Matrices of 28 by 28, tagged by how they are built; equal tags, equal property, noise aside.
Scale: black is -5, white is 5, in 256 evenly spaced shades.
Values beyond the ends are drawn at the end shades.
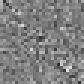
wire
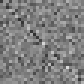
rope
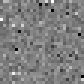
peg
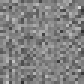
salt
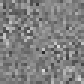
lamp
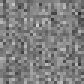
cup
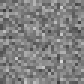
salt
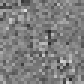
lamp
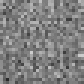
cup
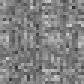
cup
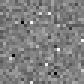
peg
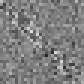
wire
